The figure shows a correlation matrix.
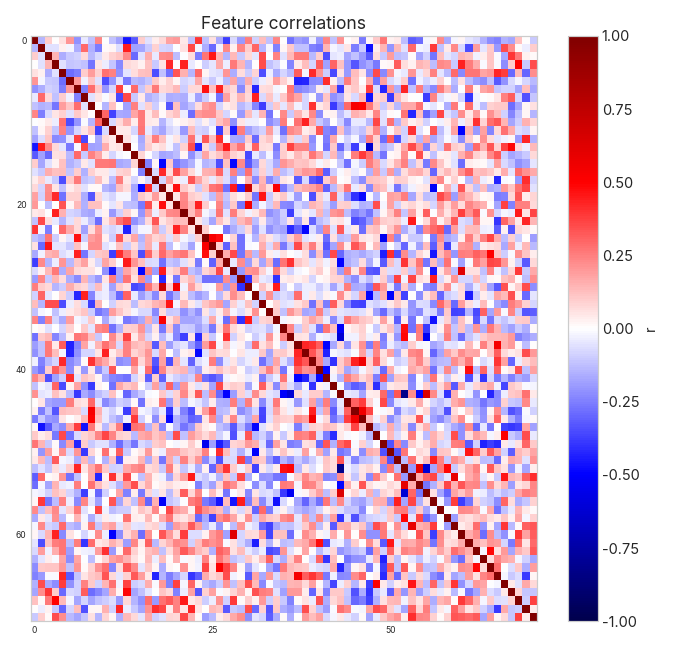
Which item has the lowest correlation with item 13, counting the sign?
47
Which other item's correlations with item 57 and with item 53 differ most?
9
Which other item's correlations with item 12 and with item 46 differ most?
39
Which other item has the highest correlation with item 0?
23
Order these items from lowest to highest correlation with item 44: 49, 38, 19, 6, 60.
19, 38, 6, 60, 49
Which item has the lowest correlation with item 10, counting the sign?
5
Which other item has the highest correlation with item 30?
18
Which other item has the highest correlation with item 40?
61
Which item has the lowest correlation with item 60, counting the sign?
11
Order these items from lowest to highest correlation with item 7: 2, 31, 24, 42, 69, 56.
69, 42, 24, 2, 56, 31
